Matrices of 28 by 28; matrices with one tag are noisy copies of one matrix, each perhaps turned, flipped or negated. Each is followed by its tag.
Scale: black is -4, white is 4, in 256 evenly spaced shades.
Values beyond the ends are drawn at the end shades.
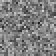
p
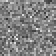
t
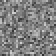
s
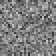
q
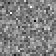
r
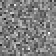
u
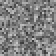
r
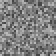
u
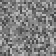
s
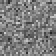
t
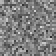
q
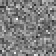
r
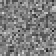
q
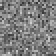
t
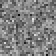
p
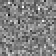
u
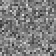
r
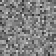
q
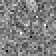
p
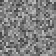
r
